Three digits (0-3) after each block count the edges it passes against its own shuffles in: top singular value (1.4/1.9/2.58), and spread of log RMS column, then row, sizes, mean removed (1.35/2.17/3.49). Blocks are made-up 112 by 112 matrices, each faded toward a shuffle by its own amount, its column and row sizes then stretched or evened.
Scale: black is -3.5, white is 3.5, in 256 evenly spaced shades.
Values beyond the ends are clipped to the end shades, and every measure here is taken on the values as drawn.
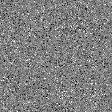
0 1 1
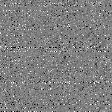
0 1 2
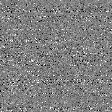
0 0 2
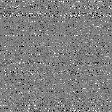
1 1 3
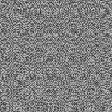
3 0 1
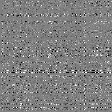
2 2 3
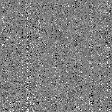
0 2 1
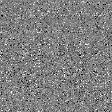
1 1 2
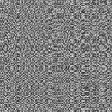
3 2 1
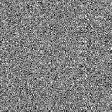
2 1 1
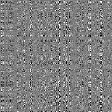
3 3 2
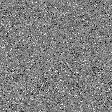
0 0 1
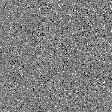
1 1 0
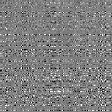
3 2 3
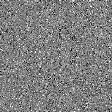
1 1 0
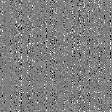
1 3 1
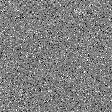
1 0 0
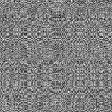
3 1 2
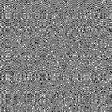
3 1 1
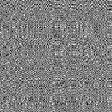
3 0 2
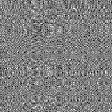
3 0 2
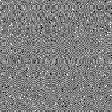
3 0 0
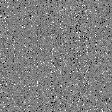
0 2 1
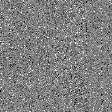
0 2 0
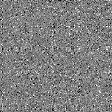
2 1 1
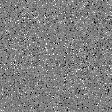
1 1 1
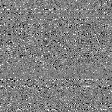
2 0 2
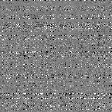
0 2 3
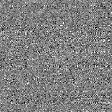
2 1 2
